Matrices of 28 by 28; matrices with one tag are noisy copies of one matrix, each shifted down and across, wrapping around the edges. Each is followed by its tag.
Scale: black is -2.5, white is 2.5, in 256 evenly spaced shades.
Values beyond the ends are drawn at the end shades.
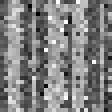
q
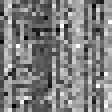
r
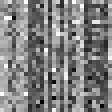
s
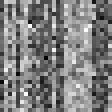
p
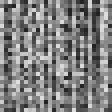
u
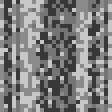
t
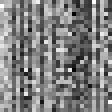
r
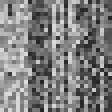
p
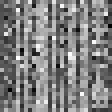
r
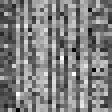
r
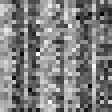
q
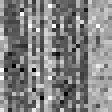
p
